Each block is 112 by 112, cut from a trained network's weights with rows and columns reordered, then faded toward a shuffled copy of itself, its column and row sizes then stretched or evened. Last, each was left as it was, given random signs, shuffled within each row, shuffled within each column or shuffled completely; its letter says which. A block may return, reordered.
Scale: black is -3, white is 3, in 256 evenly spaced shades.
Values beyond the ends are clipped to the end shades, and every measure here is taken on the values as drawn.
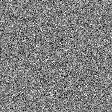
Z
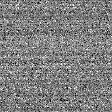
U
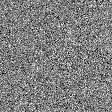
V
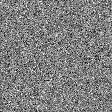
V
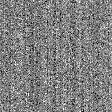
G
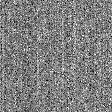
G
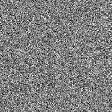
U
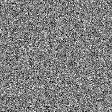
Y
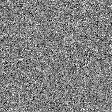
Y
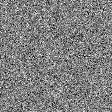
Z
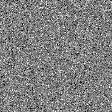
G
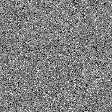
G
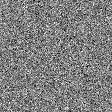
V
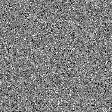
G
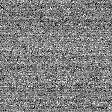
Z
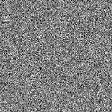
U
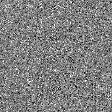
Y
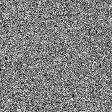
G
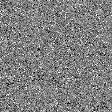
Y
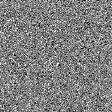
Y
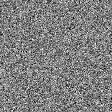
Z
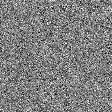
G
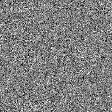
Y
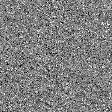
G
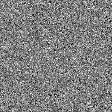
Y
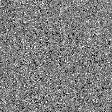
Y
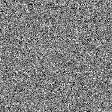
Z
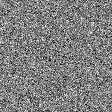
V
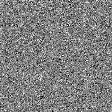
Y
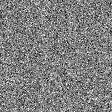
V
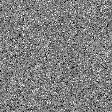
G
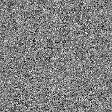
Y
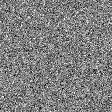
V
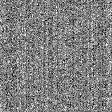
G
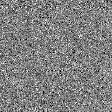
Y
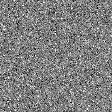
G
